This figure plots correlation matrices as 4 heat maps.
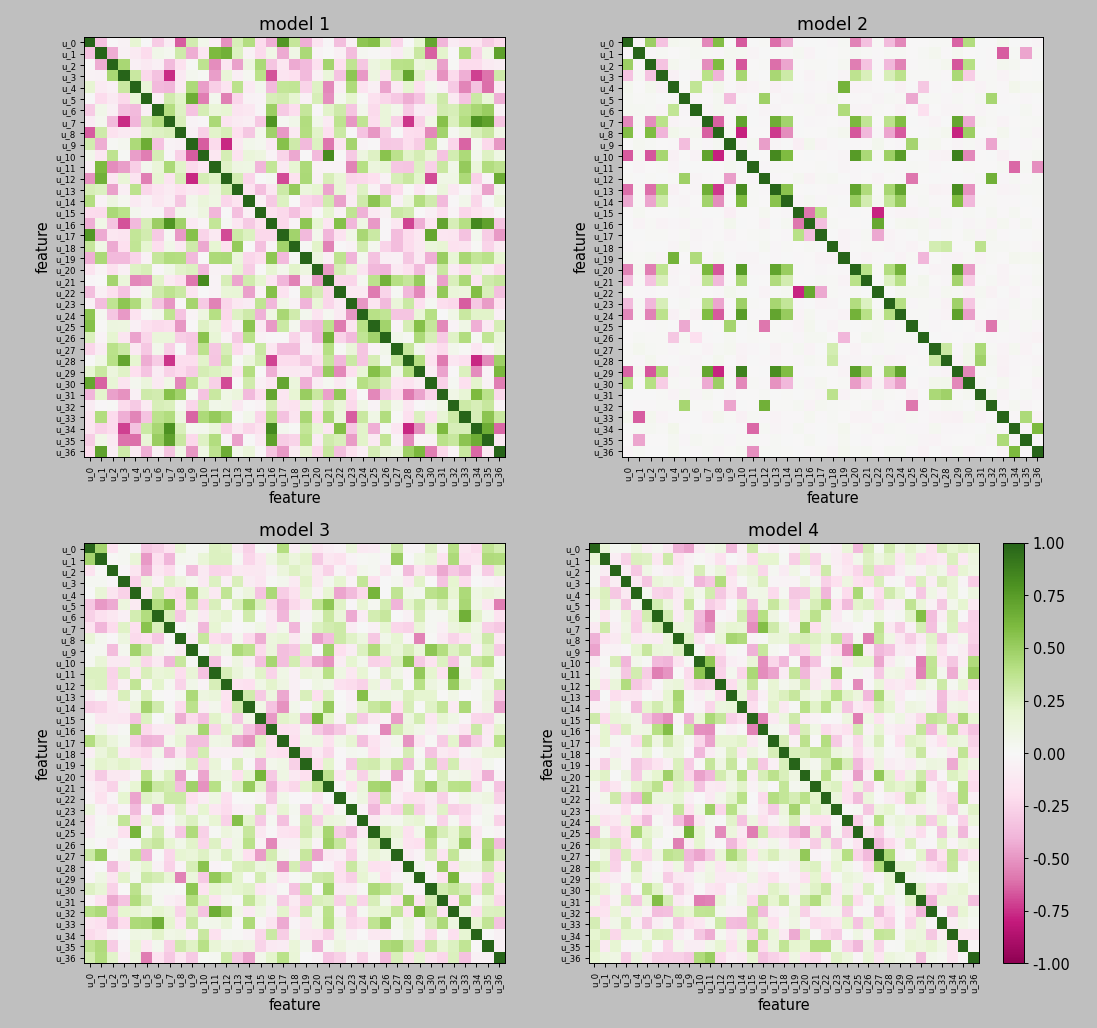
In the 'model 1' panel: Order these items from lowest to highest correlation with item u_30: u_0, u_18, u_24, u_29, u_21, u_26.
u_29, u_21, u_18, u_26, u_24, u_0
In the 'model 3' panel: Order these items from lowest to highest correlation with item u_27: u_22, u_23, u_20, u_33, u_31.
u_20, u_23, u_31, u_22, u_33
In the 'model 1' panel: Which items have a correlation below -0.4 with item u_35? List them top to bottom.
u_3, u_4, u_13, u_23, u_28
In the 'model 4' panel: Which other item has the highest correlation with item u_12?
u_3
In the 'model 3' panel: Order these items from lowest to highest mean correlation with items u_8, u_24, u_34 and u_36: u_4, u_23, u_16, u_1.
u_4, u_23, u_1, u_16
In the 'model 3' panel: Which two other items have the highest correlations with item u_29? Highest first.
u_32, u_11
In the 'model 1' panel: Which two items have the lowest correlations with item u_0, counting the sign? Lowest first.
u_8, u_12
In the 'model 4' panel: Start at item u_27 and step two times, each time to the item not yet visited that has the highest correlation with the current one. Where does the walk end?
u_7
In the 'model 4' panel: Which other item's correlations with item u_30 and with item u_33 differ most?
u_5
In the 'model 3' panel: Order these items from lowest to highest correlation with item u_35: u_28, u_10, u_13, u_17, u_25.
u_17, u_25, u_13, u_28, u_10
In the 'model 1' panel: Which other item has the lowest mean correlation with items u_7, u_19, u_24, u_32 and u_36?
u_23
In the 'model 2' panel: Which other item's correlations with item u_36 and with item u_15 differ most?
u_22
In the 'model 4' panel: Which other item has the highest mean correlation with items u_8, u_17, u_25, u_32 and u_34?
u_9
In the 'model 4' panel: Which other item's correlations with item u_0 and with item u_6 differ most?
u_15
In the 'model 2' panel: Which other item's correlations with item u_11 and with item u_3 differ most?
u_34
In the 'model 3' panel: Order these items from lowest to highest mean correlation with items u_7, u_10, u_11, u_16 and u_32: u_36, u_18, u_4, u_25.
u_18, u_25, u_36, u_4
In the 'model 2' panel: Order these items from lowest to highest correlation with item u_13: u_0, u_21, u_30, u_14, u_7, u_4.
u_0, u_30, u_4, u_21, u_14, u_7
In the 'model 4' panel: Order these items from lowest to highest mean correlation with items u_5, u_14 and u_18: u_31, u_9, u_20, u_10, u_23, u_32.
u_10, u_32, u_23, u_9, u_31, u_20
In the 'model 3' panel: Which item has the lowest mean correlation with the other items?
u_2
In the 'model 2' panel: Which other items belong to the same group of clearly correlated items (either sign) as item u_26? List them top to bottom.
u_4, u_6, u_19
